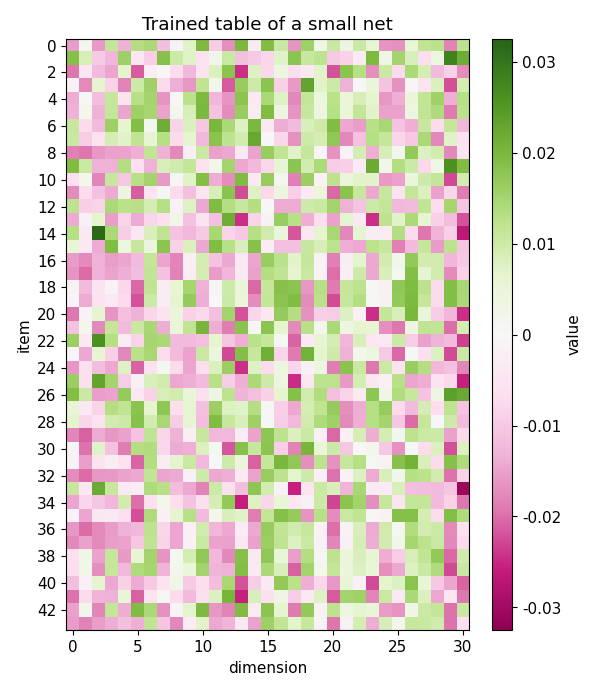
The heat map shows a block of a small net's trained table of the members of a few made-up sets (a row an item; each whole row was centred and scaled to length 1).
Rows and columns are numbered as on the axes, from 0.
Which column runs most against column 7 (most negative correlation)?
10
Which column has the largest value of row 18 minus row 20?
30
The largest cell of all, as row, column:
14, 2
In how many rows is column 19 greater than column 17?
26
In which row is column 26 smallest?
28
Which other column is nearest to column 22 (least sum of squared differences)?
16
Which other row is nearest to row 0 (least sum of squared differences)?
5
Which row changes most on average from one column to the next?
42
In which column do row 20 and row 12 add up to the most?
12
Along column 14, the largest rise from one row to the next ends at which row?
33
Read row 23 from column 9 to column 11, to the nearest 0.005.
-0.015 0.01 0.005
